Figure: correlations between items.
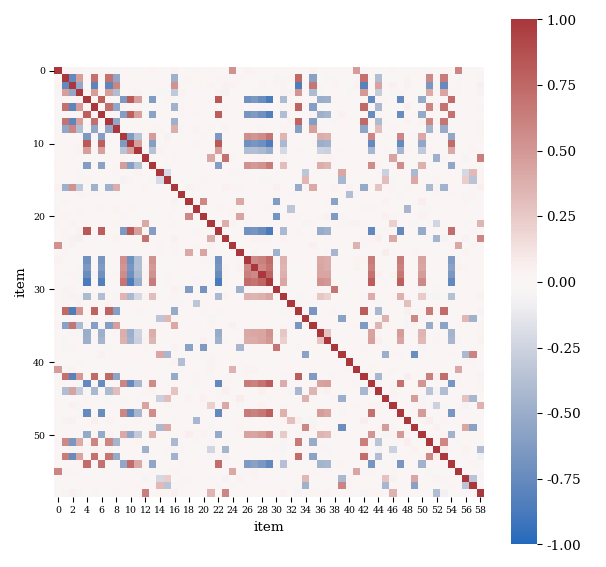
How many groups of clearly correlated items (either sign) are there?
8
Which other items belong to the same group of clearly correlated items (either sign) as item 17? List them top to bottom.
40
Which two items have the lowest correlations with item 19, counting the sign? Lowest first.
48, 32
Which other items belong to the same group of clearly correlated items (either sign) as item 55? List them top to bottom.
0, 24, 41
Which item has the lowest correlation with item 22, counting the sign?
29
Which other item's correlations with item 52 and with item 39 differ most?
49
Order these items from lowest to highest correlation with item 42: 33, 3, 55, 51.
55, 3, 51, 33
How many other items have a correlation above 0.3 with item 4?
5
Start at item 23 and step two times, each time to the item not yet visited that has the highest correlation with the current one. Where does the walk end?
58
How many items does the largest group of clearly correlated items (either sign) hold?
18
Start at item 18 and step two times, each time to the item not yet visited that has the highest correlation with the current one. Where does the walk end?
25
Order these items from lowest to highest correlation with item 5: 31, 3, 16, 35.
35, 16, 31, 3
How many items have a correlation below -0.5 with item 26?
5
